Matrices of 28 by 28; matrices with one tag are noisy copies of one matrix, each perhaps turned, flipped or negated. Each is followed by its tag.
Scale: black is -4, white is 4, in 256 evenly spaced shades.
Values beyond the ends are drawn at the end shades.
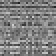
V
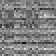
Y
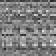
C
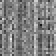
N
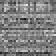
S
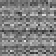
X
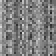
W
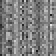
W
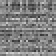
S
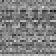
C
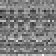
C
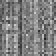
N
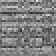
Y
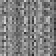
W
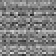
X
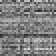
N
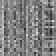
S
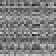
W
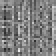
S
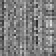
S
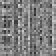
S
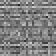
V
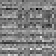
Y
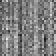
N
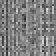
V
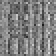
Y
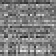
S
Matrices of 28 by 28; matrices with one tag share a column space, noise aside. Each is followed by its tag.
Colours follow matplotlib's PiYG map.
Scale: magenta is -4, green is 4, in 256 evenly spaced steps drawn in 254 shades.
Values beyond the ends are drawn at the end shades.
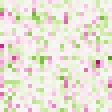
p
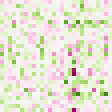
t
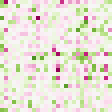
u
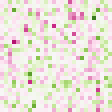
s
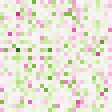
s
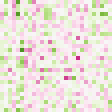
s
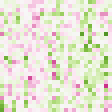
p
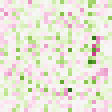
t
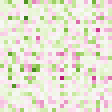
u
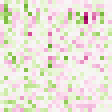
p
